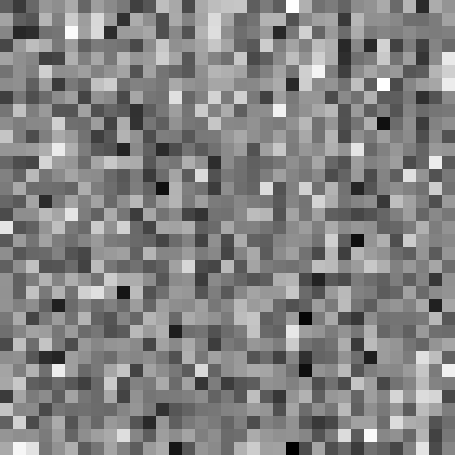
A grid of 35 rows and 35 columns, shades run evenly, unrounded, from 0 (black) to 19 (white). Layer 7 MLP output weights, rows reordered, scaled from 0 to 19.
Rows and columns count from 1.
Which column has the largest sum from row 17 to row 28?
23
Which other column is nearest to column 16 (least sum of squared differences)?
18
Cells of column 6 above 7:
30
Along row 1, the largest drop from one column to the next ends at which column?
33
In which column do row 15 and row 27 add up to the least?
28
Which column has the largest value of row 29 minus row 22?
16
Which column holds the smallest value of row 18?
12
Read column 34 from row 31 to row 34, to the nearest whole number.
16 12 6 5
